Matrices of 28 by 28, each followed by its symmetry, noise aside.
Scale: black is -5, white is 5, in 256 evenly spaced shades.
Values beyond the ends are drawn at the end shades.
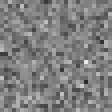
antisymmetric.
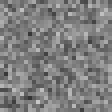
antisymmetric.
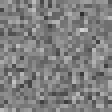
antisymmetric.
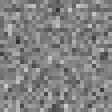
mirrored left to right.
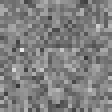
mirrored left to right.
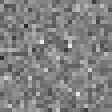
symmetric.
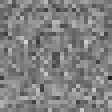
mirrored left to right.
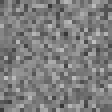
same after a half turn.
